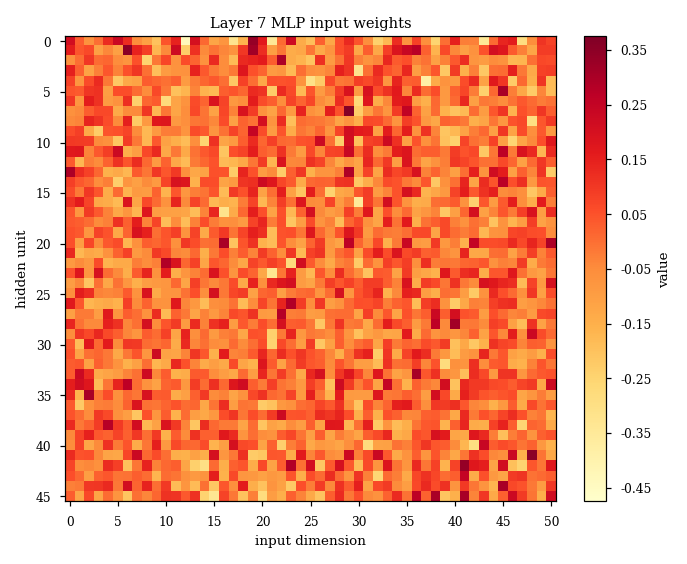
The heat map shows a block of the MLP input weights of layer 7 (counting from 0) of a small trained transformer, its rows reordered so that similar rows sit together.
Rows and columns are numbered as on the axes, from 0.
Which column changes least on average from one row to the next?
49
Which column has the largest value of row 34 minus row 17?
39
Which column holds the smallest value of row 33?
41
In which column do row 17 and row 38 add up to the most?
31
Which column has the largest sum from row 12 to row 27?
35
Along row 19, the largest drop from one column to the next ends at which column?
21
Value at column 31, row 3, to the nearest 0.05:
0
